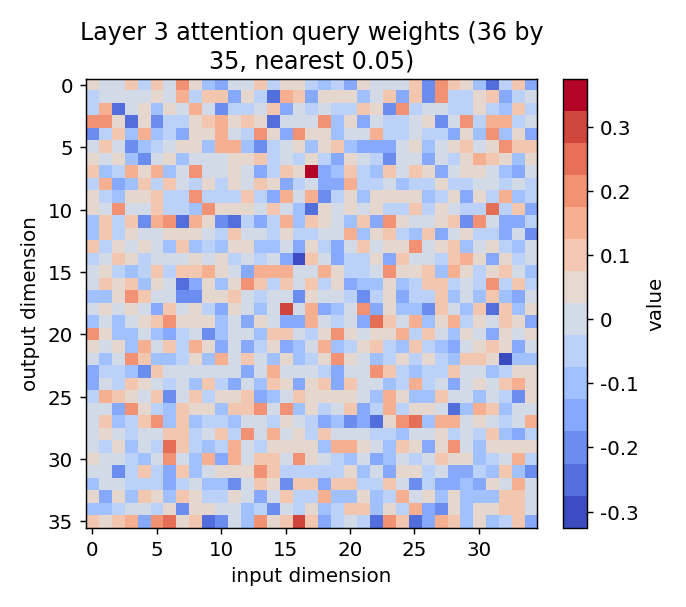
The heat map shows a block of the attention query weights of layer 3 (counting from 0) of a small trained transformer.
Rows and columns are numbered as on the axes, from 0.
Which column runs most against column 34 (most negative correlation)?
13
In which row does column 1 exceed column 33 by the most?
25
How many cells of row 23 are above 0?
7
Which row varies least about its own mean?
28
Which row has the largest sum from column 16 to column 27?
20
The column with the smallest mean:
26
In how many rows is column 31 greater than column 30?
15
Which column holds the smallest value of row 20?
9
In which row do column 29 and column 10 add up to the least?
11
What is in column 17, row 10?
-0.25
